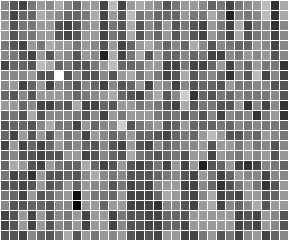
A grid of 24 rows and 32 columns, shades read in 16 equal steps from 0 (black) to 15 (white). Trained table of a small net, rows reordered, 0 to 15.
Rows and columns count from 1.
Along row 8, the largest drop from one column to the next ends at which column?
8
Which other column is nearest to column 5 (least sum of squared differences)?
11
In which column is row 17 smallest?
23
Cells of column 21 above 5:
14
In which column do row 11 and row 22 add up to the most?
9
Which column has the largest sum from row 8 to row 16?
7
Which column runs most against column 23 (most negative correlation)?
6
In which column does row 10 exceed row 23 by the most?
21
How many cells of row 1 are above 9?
5
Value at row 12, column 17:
9
